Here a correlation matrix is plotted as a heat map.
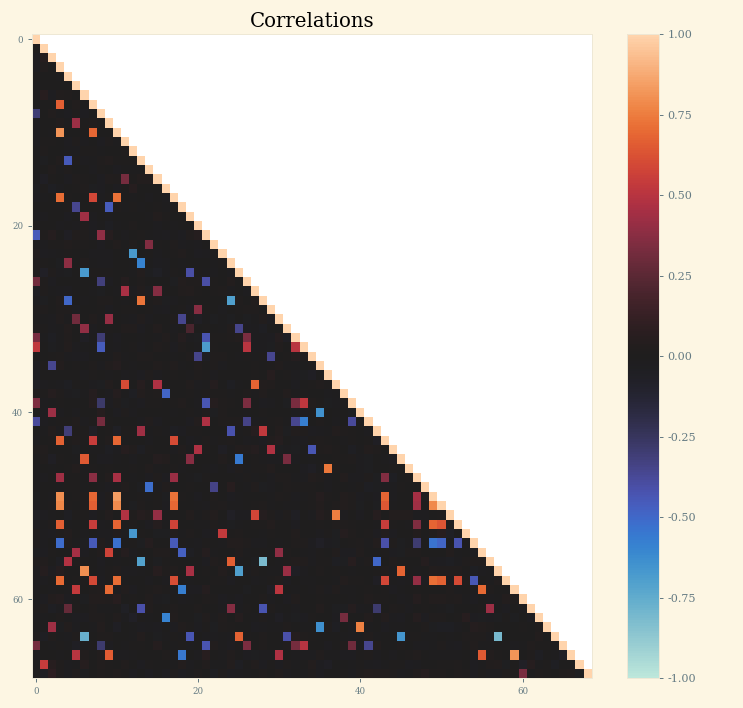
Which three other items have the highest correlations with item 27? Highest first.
37, 51, 11
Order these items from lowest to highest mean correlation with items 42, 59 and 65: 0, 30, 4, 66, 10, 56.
56, 4, 10, 0, 30, 66
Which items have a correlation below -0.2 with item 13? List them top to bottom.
4, 24, 56, 61
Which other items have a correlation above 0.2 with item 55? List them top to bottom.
5, 9, 30, 59, 66
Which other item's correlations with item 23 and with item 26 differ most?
12
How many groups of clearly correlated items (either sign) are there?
14
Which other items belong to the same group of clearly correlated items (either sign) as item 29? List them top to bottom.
20, 34, 44
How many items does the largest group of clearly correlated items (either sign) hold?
11
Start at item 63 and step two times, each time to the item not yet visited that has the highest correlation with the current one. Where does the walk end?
2
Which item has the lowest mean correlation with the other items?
54
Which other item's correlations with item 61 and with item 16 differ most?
62
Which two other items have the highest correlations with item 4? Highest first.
56, 24
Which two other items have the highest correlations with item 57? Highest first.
6, 45
